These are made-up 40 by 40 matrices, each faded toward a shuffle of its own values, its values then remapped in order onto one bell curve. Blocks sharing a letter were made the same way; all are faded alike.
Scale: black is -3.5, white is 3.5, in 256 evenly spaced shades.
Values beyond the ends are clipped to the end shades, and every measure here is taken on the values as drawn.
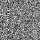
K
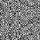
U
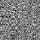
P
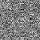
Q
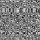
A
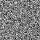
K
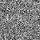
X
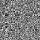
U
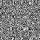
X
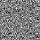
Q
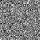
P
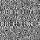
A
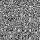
X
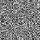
Q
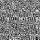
Q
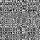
A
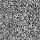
K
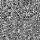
P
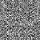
U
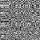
A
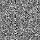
K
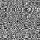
A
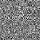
Q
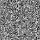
K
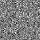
X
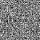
X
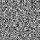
P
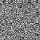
P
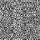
P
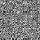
Q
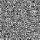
P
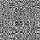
A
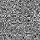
Q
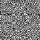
Q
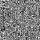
U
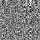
U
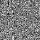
K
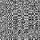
A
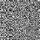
Q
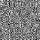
U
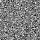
K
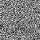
P
